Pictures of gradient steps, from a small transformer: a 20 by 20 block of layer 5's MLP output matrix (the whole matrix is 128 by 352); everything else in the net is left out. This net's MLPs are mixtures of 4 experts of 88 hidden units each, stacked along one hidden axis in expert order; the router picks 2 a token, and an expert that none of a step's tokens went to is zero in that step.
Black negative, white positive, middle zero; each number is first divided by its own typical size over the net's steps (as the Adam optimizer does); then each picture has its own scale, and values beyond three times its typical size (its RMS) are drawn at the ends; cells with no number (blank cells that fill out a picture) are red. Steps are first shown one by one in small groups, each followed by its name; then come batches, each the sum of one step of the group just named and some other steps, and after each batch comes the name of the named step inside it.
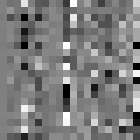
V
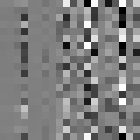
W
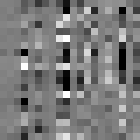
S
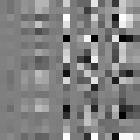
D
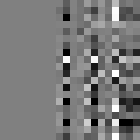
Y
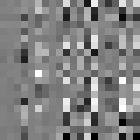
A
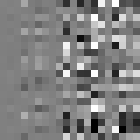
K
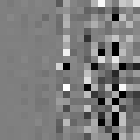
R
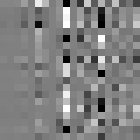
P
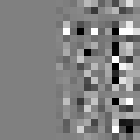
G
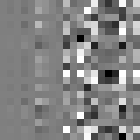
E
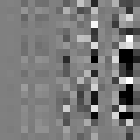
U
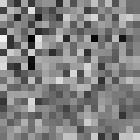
D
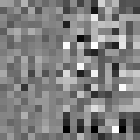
K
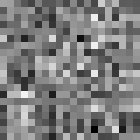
K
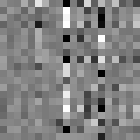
P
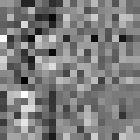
D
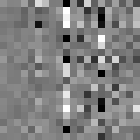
P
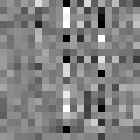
P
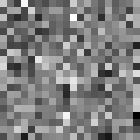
V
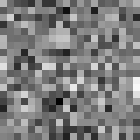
A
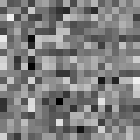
D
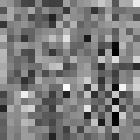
R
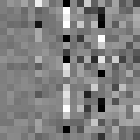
P
